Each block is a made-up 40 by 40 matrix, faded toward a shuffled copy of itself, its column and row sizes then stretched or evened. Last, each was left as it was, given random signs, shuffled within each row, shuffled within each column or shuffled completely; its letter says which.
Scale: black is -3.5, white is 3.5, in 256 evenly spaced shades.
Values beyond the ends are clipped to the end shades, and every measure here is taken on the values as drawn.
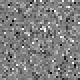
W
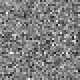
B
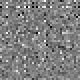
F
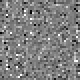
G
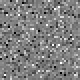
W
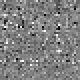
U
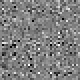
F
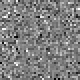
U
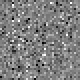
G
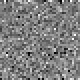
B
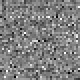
B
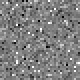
W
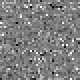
B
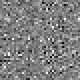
F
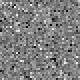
W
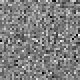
B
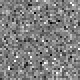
W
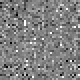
U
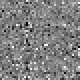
U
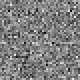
B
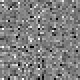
F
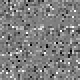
B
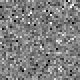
W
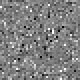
W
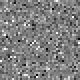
W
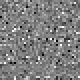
B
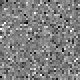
W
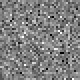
W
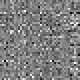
F
